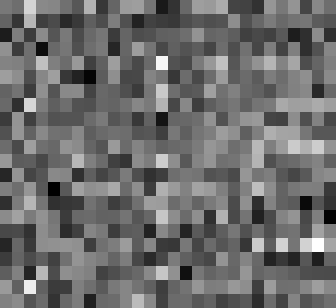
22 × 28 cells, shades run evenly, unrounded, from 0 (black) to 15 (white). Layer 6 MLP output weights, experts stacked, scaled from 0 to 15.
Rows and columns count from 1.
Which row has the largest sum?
11
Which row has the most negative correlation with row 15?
18
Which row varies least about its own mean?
10
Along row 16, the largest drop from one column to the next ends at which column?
28
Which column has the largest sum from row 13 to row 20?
14
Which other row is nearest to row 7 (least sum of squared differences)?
20
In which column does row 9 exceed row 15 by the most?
22
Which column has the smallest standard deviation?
9
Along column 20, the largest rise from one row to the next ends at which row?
2
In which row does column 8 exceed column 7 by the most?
1
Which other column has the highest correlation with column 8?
17
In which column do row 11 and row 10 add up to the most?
25
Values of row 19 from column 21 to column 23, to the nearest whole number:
8 6 2
